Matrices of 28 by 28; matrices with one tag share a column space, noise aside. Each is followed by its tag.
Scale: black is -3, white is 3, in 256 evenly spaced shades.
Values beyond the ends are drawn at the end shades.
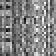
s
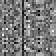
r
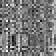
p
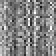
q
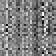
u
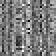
p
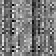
p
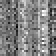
r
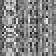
s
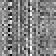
u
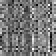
p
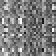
s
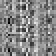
s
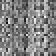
s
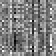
p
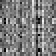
s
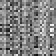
u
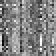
p
